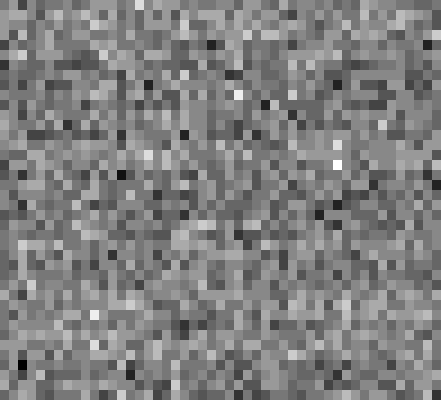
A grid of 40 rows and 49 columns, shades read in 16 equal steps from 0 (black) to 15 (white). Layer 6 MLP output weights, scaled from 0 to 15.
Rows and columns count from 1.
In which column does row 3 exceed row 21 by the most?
11
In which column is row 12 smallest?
33
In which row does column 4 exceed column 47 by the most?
29
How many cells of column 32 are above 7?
14
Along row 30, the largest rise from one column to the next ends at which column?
4
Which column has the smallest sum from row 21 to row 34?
32
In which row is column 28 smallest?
25
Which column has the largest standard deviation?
3
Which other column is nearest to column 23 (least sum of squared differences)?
35
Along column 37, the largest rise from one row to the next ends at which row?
40
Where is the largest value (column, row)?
38, 17
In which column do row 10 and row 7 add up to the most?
27
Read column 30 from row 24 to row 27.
7 11 5 8
